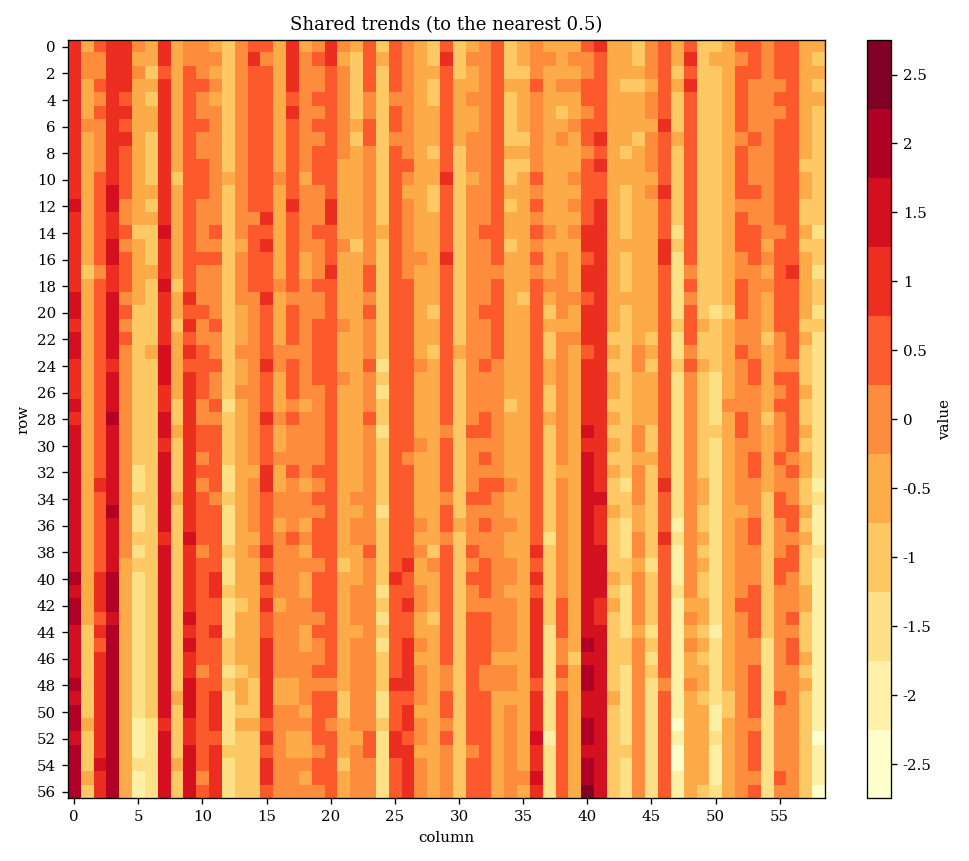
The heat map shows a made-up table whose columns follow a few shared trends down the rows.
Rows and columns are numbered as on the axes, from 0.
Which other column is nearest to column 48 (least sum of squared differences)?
33
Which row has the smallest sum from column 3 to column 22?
52
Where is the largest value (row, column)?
56, 40
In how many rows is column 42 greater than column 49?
30
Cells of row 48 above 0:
15
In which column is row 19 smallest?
47
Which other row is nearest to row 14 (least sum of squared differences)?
18
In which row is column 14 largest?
1
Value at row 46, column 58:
-2
